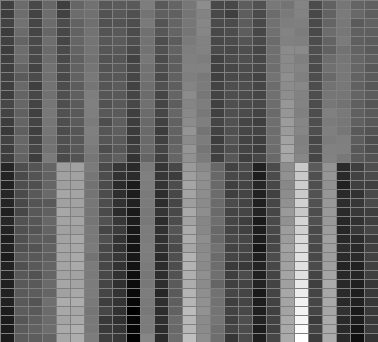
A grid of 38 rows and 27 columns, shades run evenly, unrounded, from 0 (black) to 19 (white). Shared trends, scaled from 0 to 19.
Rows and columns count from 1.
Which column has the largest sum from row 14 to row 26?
22
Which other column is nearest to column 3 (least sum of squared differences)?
23
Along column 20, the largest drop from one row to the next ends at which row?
19
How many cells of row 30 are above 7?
11
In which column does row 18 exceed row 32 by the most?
25
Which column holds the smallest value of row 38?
10
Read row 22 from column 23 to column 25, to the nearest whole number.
6 11 3
